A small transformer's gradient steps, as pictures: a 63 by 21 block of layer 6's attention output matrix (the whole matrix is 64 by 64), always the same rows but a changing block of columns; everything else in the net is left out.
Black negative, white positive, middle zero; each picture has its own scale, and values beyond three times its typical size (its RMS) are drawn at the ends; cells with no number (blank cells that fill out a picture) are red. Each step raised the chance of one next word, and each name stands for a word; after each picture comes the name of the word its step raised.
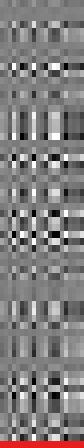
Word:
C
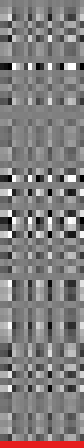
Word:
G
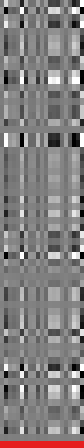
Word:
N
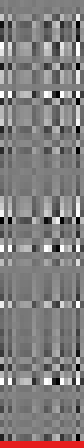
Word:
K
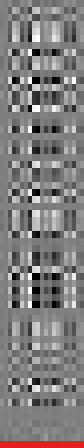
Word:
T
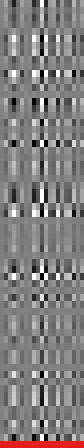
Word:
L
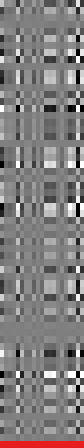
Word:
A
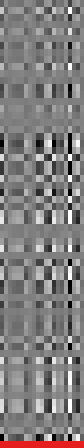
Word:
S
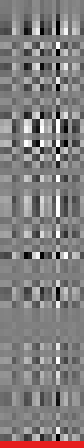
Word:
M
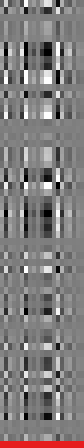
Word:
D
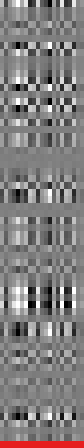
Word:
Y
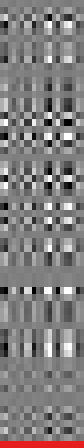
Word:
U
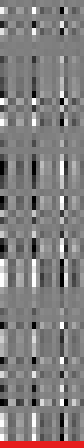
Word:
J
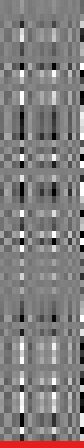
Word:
C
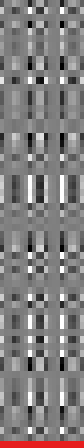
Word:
N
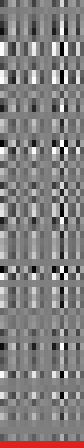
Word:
T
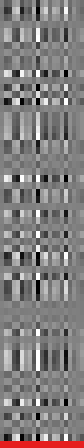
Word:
L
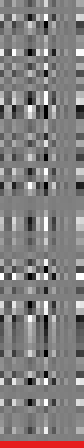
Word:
D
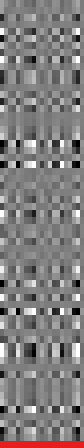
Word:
A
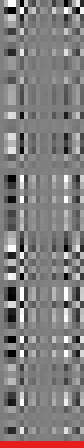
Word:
N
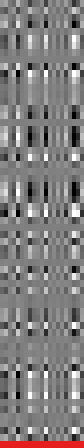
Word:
C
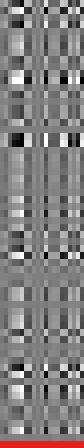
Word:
N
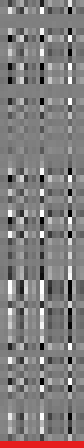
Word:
G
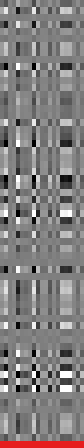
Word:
G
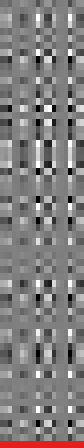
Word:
A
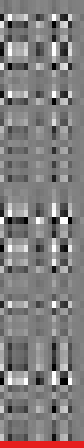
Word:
K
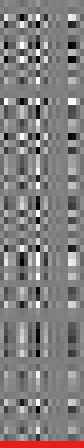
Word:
U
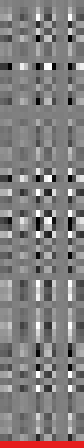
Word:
G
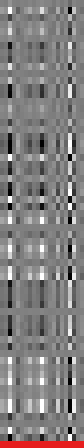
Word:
S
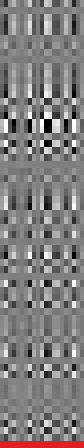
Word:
M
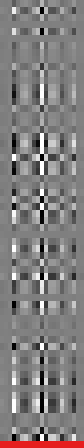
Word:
S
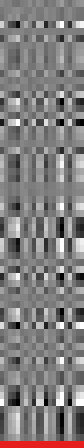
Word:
J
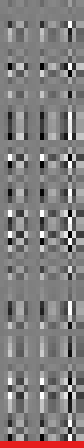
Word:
C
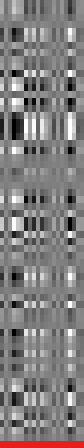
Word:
L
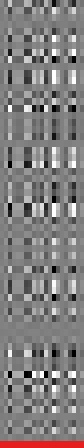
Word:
A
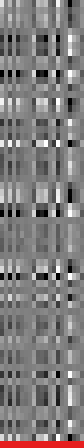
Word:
L
